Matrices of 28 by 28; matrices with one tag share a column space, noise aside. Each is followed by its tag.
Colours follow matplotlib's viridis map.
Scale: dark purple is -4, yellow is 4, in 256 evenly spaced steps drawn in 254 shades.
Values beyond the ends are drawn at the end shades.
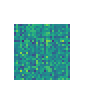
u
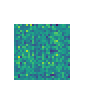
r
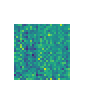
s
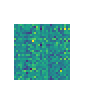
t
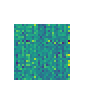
u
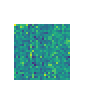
r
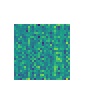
s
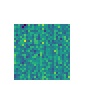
r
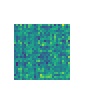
r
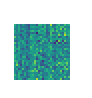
u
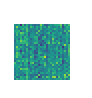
r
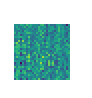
u
